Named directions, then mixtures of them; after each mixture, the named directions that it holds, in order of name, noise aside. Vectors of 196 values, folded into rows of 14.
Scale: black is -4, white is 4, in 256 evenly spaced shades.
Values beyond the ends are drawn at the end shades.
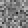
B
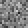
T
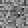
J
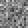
B, J, T.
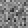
B, J, T.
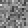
J, T.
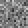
B, J, T.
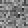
J.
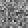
B, T.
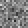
B, J, T.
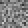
B, J.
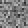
J.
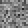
B, J.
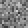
T.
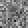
B, J, T.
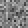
B, J, T.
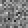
B, T.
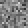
B, J, T.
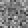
B.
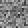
J.
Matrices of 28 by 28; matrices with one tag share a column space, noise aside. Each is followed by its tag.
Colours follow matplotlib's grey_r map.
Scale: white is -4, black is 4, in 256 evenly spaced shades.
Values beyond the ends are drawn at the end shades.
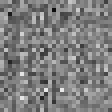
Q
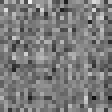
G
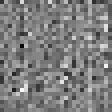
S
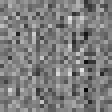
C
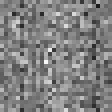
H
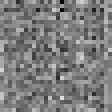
G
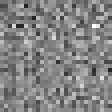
C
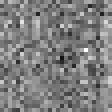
H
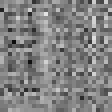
Q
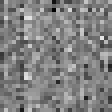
G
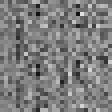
H
